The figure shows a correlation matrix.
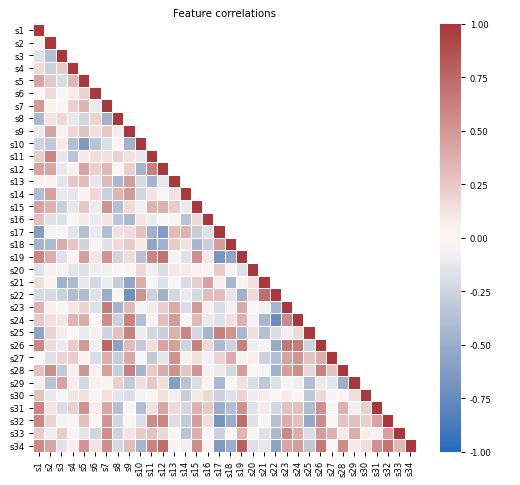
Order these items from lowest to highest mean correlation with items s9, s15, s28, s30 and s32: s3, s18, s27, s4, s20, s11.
s18, s3, s20, s4, s27, s11
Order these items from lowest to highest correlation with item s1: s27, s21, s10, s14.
s14, s10, s27, s21
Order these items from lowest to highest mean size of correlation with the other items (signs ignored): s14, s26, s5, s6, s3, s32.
s6, s3, s14, s5, s32, s26
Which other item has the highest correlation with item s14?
s25
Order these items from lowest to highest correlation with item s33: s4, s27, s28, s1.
s4, s28, s1, s27
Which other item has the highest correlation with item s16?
s21
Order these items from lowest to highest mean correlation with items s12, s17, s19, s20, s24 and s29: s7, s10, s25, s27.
s10, s25, s27, s7
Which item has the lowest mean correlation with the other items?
s22
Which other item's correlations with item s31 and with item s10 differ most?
s5
